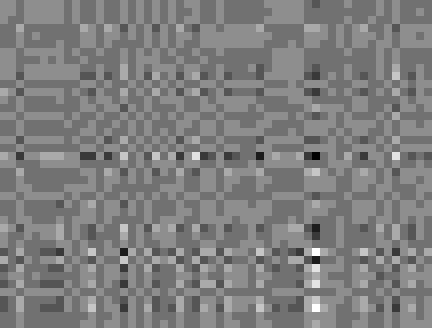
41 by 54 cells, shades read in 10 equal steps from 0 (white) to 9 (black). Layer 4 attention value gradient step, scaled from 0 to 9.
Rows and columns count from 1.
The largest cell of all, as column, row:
40, 20
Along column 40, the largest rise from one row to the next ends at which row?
33
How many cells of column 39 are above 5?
6
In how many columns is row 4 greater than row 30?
18
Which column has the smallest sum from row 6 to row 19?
50
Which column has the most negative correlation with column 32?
42
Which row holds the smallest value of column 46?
32
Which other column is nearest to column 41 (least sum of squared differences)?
17
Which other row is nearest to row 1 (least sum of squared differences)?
25
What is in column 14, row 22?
3
